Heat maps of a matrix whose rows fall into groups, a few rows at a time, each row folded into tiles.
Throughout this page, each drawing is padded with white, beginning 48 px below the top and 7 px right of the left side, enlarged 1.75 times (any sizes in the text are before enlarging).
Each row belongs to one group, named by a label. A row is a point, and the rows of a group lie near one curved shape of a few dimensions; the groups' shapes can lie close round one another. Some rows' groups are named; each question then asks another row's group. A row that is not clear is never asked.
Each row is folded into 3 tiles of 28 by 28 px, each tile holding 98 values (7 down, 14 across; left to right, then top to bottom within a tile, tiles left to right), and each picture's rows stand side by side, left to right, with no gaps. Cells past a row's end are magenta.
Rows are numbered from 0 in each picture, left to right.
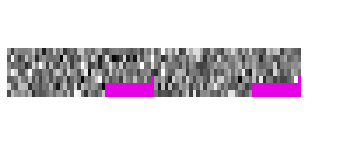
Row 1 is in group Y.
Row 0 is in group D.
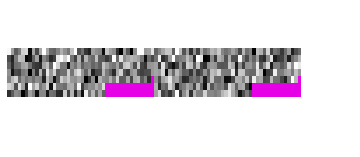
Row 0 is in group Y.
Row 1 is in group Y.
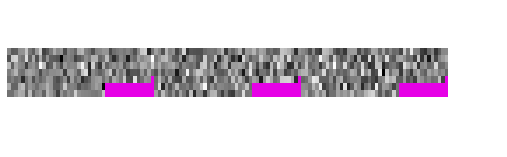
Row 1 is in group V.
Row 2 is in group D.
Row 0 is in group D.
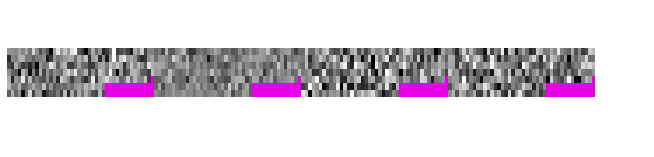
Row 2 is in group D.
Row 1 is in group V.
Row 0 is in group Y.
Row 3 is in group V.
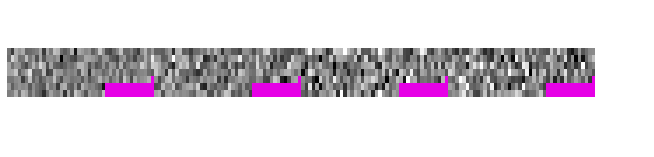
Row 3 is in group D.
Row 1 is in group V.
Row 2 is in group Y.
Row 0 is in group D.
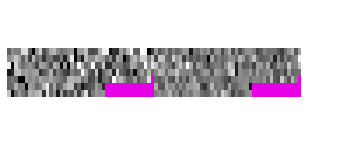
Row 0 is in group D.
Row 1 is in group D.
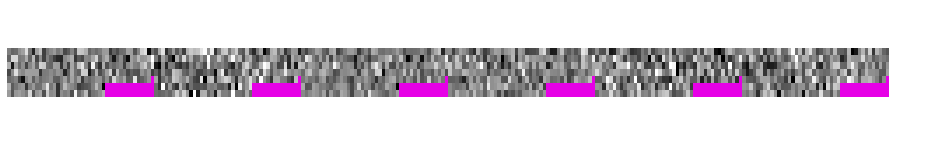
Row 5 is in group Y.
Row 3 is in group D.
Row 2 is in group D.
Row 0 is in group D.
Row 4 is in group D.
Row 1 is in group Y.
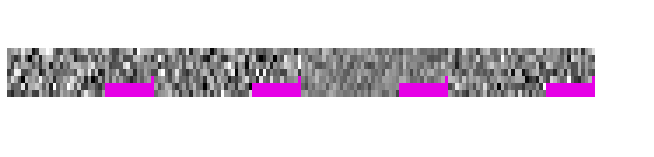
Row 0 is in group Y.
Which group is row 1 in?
D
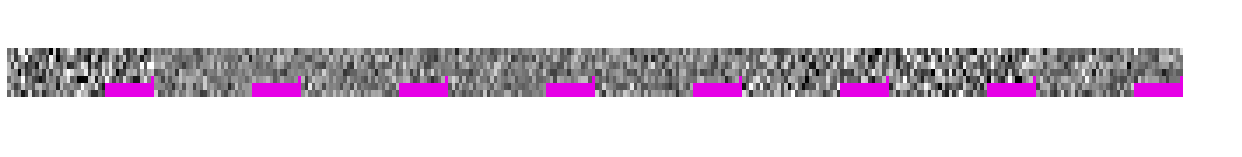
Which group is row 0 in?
Y
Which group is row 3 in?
V
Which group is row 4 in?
D
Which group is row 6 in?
V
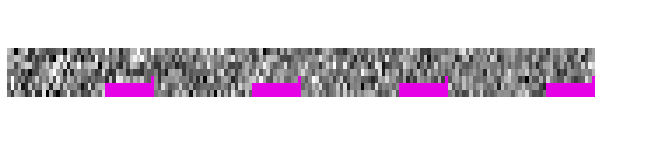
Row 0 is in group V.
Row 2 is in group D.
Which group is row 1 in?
Y
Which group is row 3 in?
Y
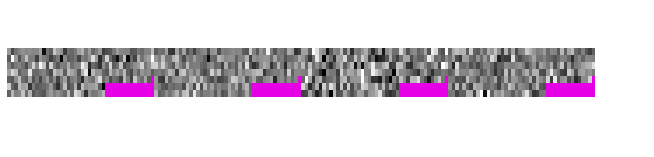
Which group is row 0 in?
D
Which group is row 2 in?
Y
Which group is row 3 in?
Y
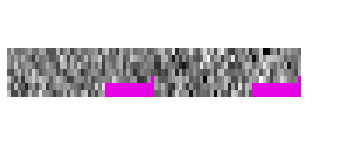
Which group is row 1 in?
Y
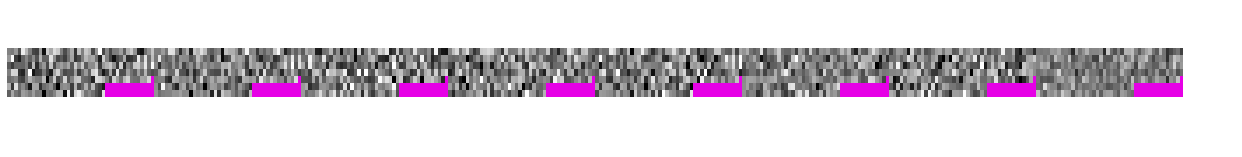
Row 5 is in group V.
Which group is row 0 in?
D
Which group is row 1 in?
D
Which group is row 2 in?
V
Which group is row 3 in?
Y
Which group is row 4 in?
D
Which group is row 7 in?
D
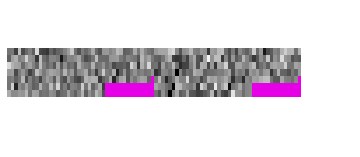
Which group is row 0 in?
V
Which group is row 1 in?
Y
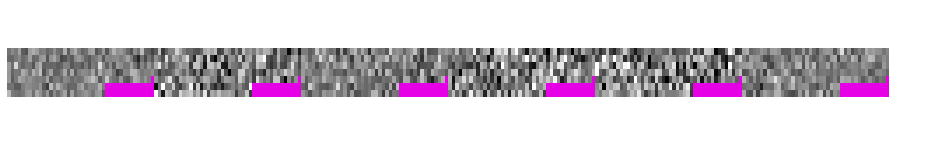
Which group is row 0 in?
V
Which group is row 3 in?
Y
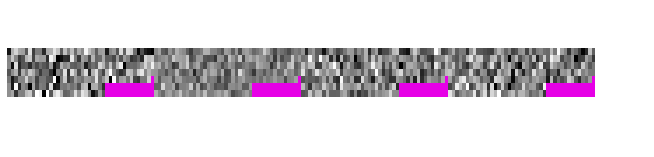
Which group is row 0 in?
Y
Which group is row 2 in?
D
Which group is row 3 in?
D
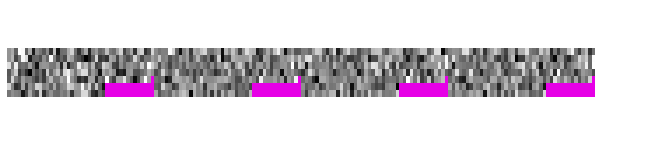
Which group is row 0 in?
Y
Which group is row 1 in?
D
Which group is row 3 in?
D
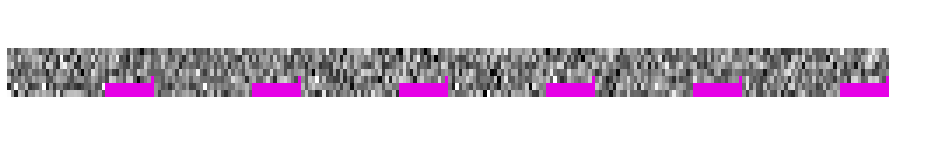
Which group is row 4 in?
Y
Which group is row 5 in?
V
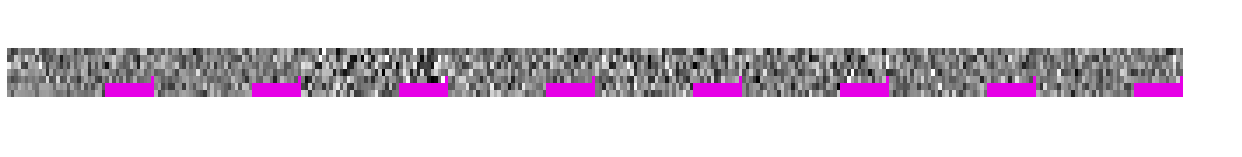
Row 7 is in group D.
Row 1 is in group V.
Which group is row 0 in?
D
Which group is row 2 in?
V
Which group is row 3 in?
D
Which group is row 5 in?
D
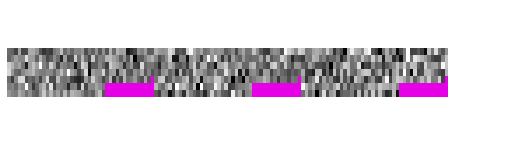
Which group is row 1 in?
Y
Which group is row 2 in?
Y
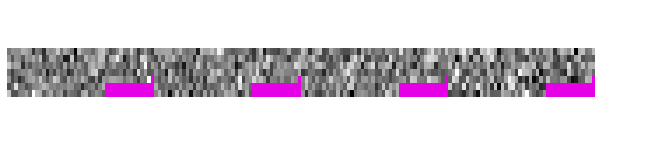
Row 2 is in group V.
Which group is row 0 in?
D
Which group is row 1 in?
Y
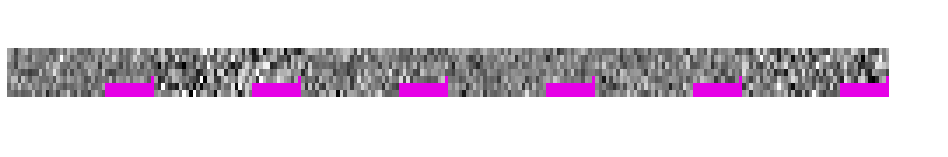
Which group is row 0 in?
V
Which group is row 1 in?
Y
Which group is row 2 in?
Y
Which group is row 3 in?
Y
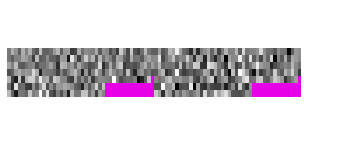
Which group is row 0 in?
V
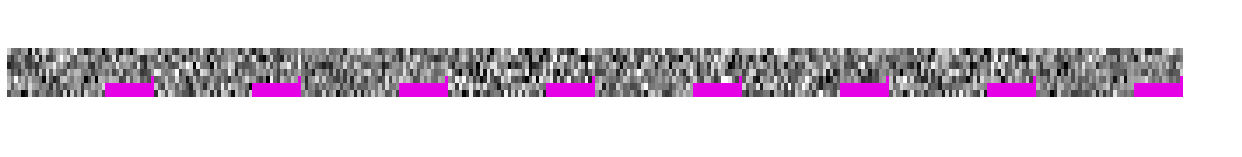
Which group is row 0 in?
Y
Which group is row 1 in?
D
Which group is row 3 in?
Y
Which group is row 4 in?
V
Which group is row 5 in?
Y
